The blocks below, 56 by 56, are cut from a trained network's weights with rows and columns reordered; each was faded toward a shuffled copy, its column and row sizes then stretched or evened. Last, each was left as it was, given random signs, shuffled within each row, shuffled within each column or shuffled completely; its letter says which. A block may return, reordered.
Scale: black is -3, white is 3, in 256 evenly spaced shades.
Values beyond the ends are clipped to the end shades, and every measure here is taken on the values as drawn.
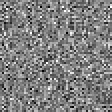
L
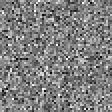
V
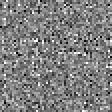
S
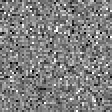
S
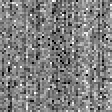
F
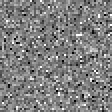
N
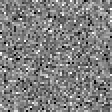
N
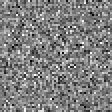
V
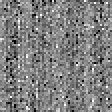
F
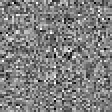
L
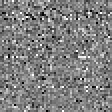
S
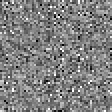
S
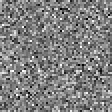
V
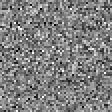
V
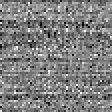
L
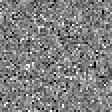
N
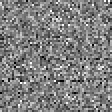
V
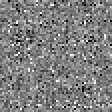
S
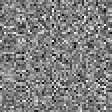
L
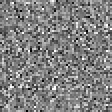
S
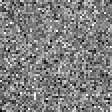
N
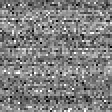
V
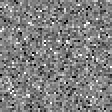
N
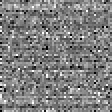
L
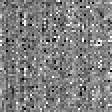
L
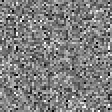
S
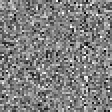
F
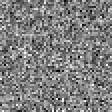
V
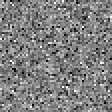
N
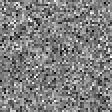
F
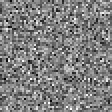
S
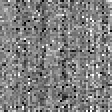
L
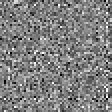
L
